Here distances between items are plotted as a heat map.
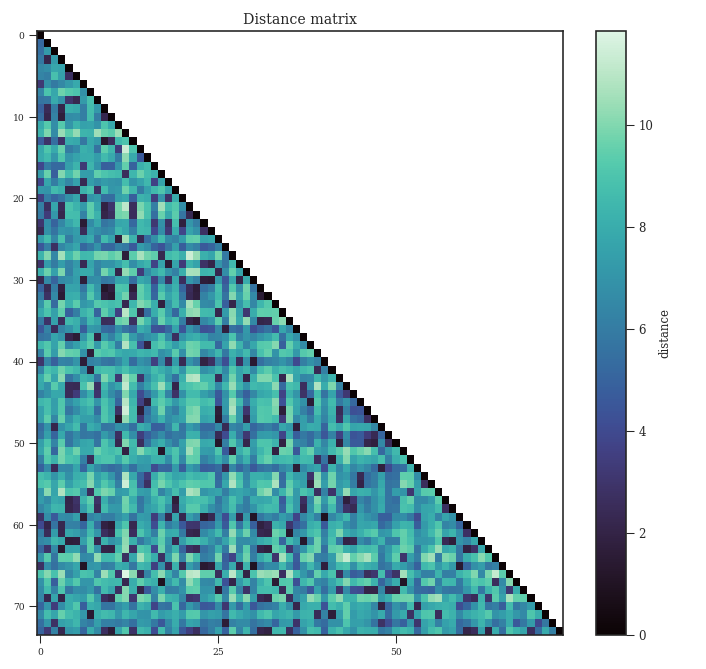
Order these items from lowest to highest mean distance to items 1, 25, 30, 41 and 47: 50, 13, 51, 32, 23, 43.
50, 23, 13, 32, 43, 51
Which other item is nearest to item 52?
41
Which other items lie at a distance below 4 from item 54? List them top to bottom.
15, 38, 45, 55
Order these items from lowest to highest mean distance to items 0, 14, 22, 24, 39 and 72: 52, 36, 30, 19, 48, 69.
30, 36, 48, 52, 69, 19
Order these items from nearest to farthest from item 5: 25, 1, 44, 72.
44, 1, 25, 72
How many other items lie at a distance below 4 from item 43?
9
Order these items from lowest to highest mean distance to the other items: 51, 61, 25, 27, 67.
25, 61, 67, 51, 27
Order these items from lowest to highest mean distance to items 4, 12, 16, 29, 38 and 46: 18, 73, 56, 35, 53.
53, 18, 73, 56, 35
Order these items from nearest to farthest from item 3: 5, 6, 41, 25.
6, 5, 25, 41
